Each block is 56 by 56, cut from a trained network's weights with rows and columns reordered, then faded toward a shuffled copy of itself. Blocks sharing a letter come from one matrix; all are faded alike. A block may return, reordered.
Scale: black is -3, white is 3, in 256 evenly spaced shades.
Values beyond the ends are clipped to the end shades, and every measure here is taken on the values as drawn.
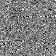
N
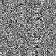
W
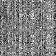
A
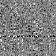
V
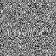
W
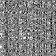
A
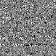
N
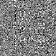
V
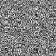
W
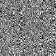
V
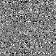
N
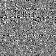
N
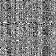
A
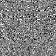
N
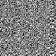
W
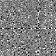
V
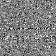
N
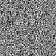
W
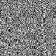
W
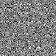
N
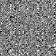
V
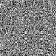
W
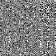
V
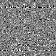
N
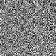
W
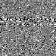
N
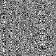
V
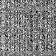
A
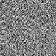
W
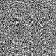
W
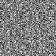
W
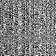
A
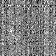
A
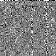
V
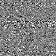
N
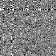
V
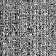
A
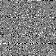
N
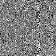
V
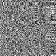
W
